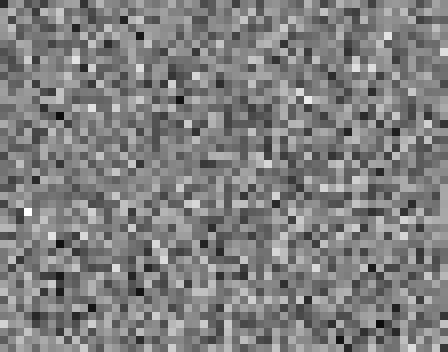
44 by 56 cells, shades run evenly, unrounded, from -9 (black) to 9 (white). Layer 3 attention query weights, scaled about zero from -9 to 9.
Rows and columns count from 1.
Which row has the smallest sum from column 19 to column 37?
16
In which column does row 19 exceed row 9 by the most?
11
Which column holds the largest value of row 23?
45
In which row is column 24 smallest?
36
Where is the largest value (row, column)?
27, 4
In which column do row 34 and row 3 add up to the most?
46
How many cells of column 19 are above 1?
15
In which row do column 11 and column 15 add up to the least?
9
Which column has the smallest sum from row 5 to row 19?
23
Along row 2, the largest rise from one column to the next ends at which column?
6
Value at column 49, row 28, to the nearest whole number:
-1
